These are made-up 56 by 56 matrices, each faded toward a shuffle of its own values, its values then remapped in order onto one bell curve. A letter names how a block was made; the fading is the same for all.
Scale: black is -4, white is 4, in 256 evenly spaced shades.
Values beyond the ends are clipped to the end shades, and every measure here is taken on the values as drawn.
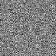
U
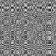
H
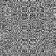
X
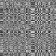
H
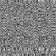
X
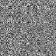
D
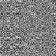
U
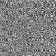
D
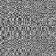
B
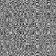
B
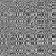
H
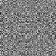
B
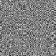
X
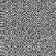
B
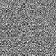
U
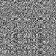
U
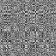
B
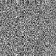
U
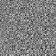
X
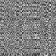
B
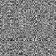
D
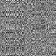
B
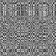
H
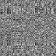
X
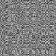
B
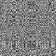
B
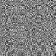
B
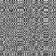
H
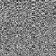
X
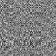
X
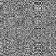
X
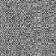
B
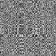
B
